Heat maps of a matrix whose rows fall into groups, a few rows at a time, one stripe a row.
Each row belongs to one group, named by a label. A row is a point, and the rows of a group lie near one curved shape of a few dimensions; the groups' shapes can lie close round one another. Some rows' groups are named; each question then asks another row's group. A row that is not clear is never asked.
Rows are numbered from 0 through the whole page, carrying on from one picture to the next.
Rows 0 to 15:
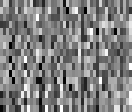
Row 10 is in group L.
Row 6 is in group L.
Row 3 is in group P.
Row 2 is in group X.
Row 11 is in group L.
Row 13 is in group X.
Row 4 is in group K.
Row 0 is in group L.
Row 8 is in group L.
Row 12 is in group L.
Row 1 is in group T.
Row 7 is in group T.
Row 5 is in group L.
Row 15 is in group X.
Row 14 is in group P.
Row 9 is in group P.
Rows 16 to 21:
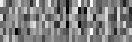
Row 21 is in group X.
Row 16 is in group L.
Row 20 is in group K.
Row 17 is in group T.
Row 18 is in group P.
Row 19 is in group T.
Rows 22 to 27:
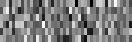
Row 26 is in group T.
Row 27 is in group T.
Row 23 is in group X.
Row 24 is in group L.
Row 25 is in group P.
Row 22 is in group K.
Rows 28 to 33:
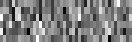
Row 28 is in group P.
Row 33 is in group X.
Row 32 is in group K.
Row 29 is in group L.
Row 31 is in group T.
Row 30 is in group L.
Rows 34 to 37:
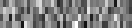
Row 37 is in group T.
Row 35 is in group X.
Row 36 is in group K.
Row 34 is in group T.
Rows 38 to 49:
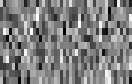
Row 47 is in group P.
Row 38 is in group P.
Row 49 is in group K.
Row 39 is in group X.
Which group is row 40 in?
X
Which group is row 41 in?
T
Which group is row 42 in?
L
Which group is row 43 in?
P
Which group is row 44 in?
K
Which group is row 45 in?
L
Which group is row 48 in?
K
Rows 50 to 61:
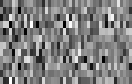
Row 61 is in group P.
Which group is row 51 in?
K
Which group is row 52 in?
T
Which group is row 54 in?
P
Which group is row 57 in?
L
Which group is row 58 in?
L
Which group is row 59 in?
K
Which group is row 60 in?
X
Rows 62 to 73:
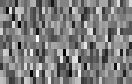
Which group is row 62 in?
P
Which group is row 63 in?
P
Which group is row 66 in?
P
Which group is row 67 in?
X
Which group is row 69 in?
L
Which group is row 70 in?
T
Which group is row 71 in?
T
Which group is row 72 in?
L
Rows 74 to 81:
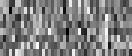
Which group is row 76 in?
K
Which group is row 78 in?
T
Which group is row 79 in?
P
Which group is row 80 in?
X
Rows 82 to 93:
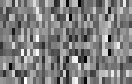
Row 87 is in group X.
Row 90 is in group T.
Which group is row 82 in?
T
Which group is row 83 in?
X
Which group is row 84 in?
T
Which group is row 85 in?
K
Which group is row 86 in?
T
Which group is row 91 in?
L
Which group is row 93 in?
T
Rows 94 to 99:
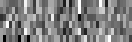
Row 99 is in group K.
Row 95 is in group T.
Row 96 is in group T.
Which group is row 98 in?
T
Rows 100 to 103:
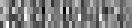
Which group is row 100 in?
L
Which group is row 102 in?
T
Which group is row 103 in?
X
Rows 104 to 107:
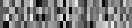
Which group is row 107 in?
P
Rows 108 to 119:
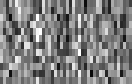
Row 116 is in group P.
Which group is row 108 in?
P
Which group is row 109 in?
P
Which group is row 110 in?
L
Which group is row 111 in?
K
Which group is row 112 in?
T
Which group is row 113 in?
L
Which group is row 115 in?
T
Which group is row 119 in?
X
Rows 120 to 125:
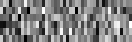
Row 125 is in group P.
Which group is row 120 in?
L
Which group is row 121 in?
K
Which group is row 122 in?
K
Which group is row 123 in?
X
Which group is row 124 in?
X
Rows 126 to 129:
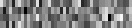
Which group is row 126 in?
L
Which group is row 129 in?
P
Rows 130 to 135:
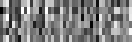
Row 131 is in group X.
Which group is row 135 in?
X
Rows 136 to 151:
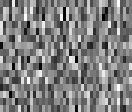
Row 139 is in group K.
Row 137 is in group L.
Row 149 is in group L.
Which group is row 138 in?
L
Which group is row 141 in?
L
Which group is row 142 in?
T
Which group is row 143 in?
T
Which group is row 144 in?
K
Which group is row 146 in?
T
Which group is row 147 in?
X
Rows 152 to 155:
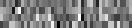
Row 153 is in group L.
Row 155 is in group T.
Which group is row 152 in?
K
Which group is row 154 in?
T
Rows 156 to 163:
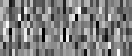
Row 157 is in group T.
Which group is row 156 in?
L
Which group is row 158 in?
K
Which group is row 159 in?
X
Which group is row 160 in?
L
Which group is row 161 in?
L
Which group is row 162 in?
K
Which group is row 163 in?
P
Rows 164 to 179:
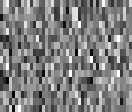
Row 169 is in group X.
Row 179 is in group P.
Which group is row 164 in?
X
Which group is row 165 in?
T
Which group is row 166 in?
T
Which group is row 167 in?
T
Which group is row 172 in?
P
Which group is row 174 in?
X
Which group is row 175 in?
P
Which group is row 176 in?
T
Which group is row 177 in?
L
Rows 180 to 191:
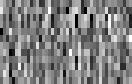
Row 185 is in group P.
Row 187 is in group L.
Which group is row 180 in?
L
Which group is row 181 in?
T
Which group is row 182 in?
K
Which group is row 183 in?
K
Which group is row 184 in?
T
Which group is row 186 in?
L
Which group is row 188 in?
K
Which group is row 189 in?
K
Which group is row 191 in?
T
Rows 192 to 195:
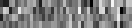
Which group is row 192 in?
P
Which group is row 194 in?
X
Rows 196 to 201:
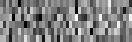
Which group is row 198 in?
L
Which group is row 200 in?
K
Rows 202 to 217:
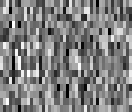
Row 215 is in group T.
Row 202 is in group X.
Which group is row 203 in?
L
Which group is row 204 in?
T
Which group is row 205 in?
K
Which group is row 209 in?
T
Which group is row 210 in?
L
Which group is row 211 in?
L
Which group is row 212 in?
X
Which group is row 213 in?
P
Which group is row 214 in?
T
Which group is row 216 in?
X
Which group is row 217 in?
K
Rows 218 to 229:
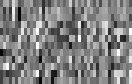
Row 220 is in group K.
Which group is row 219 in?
K
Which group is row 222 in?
X
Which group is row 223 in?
K
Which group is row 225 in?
X
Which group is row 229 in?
P
